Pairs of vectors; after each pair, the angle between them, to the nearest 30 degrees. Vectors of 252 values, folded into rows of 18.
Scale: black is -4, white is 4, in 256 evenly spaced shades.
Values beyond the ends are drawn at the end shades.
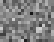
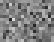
60 degrees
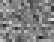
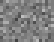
90 degrees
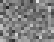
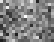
150 degrees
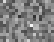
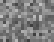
150 degrees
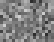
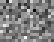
90 degrees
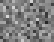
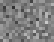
150 degrees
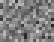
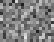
150 degrees
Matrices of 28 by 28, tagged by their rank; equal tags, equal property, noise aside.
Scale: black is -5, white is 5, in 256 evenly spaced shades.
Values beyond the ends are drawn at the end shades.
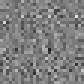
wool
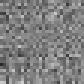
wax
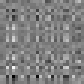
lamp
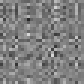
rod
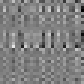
lamp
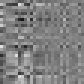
lamp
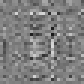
rod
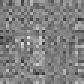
wax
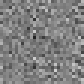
wool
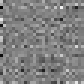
wax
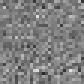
wool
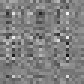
lamp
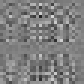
lamp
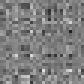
rod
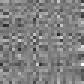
rod
